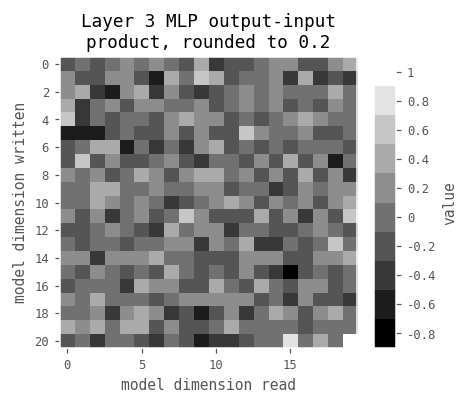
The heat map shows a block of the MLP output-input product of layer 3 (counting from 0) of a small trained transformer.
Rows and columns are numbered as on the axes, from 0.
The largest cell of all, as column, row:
19, 20
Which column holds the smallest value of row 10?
7
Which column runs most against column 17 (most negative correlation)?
9
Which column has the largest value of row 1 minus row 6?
4
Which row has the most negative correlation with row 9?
2
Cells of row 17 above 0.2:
1
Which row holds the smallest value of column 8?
6
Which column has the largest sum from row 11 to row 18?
5
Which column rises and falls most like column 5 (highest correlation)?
11
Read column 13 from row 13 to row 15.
-0.4 0.2 -0.2
